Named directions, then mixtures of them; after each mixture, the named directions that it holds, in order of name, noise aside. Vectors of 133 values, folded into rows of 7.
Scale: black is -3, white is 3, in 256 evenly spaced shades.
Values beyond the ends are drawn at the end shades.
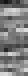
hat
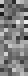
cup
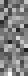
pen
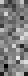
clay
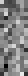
clay, cup, pen.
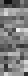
clay, hat.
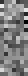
cup.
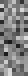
cup, pen.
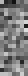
cup, hat, pen.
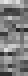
hat.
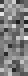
cup.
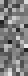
pen.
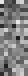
clay, cup.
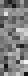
clay, hat.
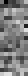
cup, hat, pen.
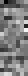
cup, hat, pen.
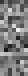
hat, pen.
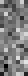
clay.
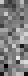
clay.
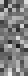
pen.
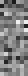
cup, hat.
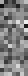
cup, hat, pen.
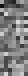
clay, cup, hat.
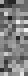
clay, cup, hat.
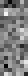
clay, hat.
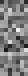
hat, pen.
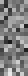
pen.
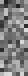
cup, hat, pen.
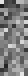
clay, cup, pen.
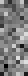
clay.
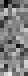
clay, hat, pen.
